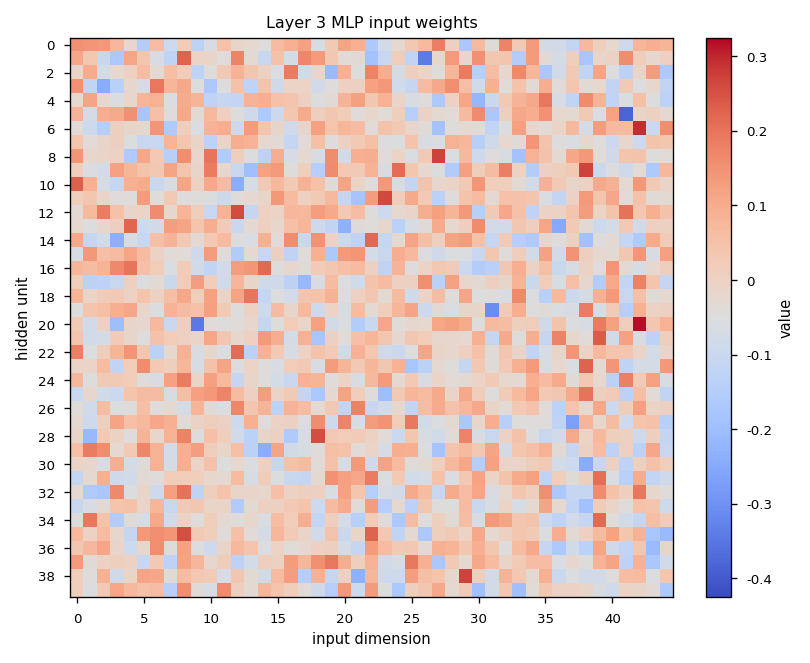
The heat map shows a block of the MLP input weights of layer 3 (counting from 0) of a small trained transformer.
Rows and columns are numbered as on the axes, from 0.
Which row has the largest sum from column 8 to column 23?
37
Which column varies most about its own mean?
38
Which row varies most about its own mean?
1
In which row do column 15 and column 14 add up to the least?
5
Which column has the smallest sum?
36
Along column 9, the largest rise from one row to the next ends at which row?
21
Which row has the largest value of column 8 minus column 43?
35
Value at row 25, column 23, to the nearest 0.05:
-0.2
